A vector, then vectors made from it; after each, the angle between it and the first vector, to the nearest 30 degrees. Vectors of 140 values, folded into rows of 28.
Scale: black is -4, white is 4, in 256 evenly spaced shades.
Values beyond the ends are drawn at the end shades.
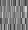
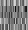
150 degrees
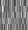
60 degrees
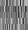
120 degrees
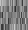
120 degrees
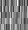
90 degrees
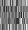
120 degrees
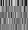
90 degrees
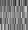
30 degrees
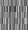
90 degrees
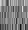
120 degrees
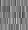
60 degrees
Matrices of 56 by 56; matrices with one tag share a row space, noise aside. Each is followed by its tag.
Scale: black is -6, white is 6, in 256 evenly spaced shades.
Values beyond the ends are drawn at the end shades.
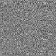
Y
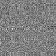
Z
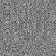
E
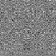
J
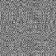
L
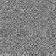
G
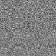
J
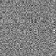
G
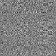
Y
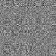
E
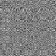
G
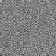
G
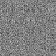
Z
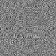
L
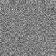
Z
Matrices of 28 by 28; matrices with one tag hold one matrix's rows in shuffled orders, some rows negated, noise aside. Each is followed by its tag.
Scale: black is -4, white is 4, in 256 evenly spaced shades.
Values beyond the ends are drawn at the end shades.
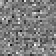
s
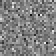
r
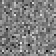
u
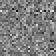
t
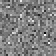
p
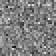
p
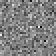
r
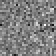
t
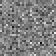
r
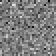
p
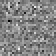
s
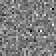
r
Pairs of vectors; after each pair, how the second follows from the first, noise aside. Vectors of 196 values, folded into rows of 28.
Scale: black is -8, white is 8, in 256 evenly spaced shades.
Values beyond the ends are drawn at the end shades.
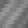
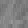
wrapped around, negated, shrunk.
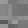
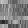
scaled up.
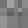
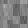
wrapped around, negated.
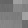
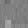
wrapped around, partly zeroed.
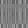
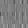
partly zeroed.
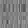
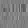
partly zeroed.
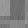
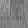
partly zeroed.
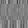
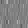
partly zeroed.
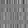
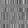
negated.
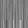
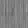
wrapped around, negated, shrunk.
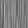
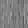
reversed, negated, partly zeroed.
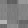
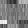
scaled up.
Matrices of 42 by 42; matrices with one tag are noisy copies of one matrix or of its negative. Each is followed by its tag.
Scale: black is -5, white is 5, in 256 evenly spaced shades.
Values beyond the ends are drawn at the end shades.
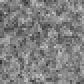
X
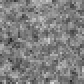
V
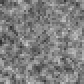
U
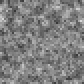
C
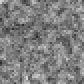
X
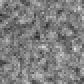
X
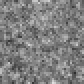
V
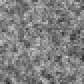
U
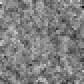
U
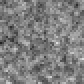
U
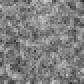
V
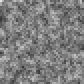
C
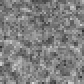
V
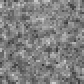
V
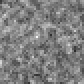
X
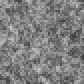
U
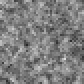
U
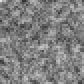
X
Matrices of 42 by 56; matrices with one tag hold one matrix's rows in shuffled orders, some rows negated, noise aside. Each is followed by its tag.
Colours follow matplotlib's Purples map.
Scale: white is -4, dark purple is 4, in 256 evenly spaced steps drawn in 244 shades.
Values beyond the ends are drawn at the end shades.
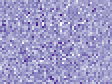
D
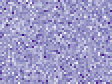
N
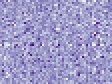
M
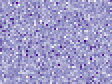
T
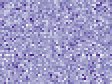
M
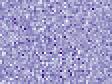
D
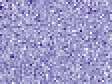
T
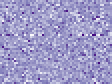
M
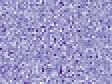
D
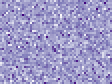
N
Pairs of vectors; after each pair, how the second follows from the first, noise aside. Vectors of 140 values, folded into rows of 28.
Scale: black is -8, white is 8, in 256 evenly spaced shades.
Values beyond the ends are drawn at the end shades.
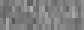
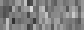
scaled up.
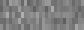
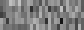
wrapped around, negated, scaled up.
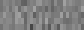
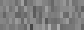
sign-scrambled.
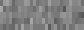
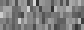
reversed, negated, scaled up.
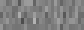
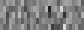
reversed, negated, scaled up.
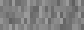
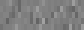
reversed, partly zeroed.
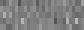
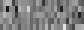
reversed, negated, scaled up.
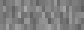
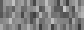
wrapped around, negated, scaled up.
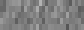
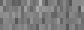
sign-scrambled.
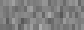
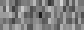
wrapped around, negated, scaled up.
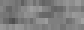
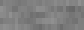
reversed, shrunk.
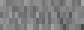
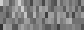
reversed, negated, scaled up.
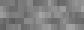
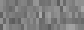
sign-scrambled.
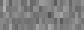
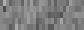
sign-scrambled.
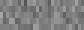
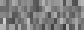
wrapped around, negated, scaled up.
